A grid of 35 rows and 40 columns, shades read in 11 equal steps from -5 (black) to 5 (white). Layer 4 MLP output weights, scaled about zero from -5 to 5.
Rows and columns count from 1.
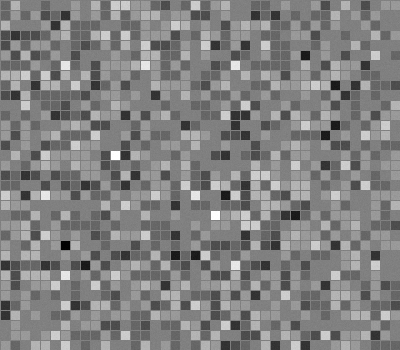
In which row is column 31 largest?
13
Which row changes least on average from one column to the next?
23
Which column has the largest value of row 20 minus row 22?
30
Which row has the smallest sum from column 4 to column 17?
19
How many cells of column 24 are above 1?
6
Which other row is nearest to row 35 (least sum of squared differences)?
3
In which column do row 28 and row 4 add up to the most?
7
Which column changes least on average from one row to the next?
40
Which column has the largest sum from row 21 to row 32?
36
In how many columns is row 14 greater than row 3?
11
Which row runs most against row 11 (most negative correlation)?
20
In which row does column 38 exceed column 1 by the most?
27
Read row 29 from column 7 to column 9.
0 -1 0
